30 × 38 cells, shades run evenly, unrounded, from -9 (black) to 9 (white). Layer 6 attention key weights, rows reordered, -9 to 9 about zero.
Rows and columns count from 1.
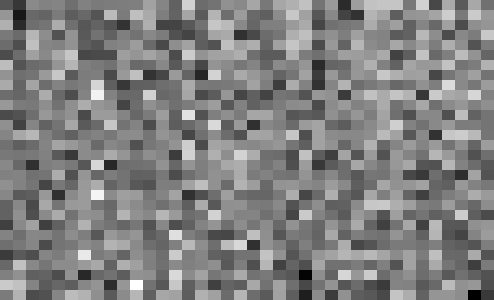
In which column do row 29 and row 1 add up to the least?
27
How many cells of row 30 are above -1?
21
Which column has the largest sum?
29
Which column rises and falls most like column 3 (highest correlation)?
23
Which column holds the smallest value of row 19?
4
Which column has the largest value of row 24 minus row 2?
14
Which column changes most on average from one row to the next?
37
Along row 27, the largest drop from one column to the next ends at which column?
22
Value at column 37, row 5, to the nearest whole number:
-3
